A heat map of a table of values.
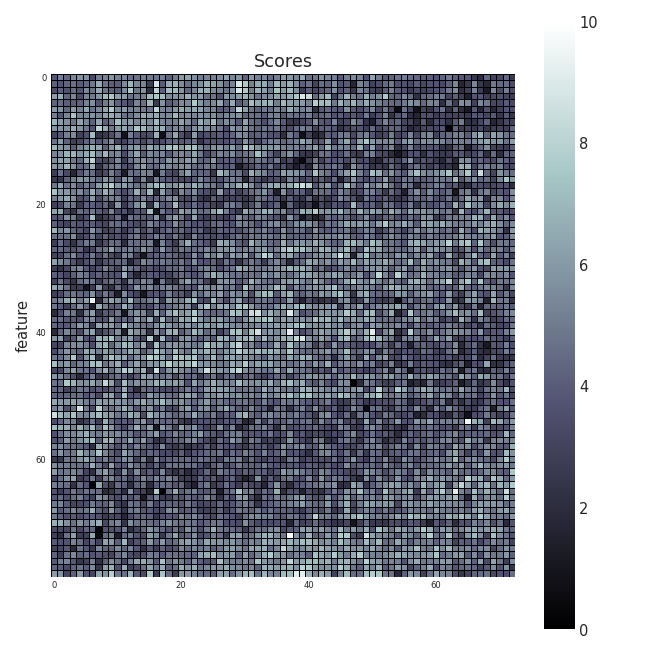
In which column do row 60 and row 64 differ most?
6
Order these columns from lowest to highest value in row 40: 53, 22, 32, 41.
41, 53, 22, 32
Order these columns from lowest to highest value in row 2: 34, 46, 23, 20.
46, 34, 20, 23
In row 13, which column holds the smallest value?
39
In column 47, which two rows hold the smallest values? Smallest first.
48, 70
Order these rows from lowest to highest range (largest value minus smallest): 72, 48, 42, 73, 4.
73, 4, 42, 48, 72
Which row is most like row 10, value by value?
67
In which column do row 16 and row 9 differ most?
11
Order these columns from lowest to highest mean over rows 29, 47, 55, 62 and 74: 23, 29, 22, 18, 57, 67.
29, 23, 18, 22, 57, 67
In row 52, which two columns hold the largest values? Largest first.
4, 7
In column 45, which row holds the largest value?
28
